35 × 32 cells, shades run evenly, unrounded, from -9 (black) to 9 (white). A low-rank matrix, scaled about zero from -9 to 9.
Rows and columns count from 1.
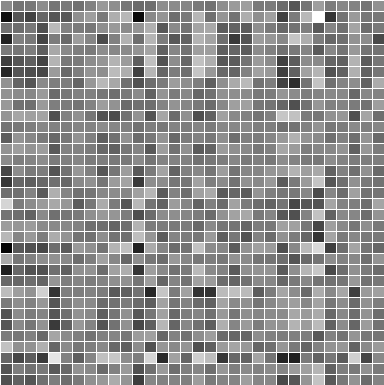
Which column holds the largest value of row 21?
12
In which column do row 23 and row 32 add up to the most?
27
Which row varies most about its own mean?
33
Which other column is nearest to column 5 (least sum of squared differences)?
18
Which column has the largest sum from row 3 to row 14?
17
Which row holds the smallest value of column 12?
2
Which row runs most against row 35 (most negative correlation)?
21
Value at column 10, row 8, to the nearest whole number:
3
